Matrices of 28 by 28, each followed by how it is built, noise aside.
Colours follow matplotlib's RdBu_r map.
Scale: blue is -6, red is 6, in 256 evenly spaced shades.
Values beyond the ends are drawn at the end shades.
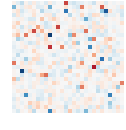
sparse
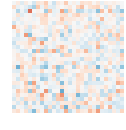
low rank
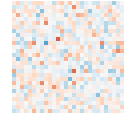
noise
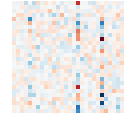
uneven columns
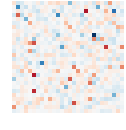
sparse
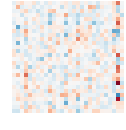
uneven columns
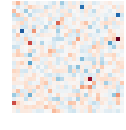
sparse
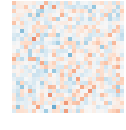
Hankel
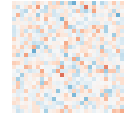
noise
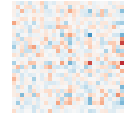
low rank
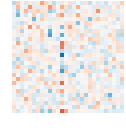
uneven columns
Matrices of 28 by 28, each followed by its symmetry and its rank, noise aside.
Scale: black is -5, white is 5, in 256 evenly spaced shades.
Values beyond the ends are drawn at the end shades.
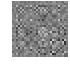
symmetric, rank four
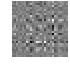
antisymmetric, rank two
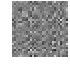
symmetric, rank four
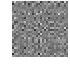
antisymmetric, rank four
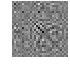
symmetric, rank three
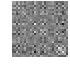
symmetric, rank three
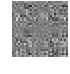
antisymmetric, rank four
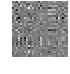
antisymmetric, rank four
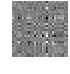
no symmetry, rank two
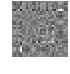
symmetric, rank four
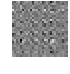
no symmetry, rank three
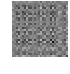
symmetric, rank two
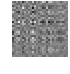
antisymmetric, rank two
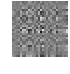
antisymmetric, rank two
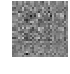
no symmetry, rank four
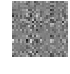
no symmetry, rank three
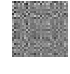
antisymmetric, rank two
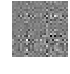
no symmetry, rank three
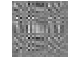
no symmetry, rank two
